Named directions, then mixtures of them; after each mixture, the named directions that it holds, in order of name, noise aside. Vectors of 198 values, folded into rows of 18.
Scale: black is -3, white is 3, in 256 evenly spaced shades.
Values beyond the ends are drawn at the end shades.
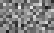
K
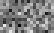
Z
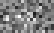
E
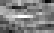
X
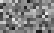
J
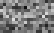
J, X.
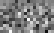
E, Z.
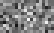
E, K, Z.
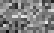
K, X, Z.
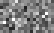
E, J, Z.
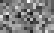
E, J, Z.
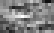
X.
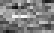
K, X.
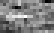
X.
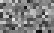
J.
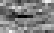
X.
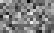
E, J, Z.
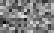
X, Z.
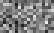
K, Z.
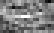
X.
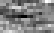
X.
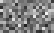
E, J, K.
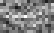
J, X, Z.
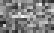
K, X, Z.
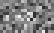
E.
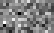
Z.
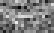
J, K, X.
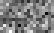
Z.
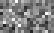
J, Z.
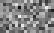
K, X.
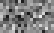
E, J, Z.
